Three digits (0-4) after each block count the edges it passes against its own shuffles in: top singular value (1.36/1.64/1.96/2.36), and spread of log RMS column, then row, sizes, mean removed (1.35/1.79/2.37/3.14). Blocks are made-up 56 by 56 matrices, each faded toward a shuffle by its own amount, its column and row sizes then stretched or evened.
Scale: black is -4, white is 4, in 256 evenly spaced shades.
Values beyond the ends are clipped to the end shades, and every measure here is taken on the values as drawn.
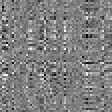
4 3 2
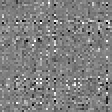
2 3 2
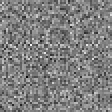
3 0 1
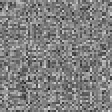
3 3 0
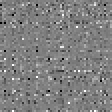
0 2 3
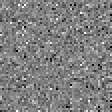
2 1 1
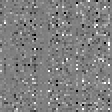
1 3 2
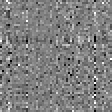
3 3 1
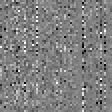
1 4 1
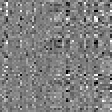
4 3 2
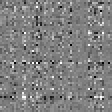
2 4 3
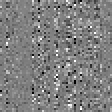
2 4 0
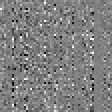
0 4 1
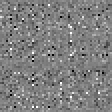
0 2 2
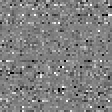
1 1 3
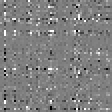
3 3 3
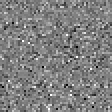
0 0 2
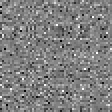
3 0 0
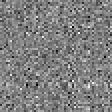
3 2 1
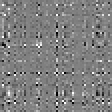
4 4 3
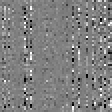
3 4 1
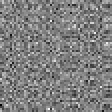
4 1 0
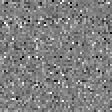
1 0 2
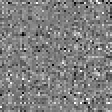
3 2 2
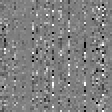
1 4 0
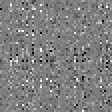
2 3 1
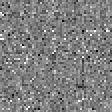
1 0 2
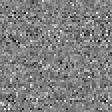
2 0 2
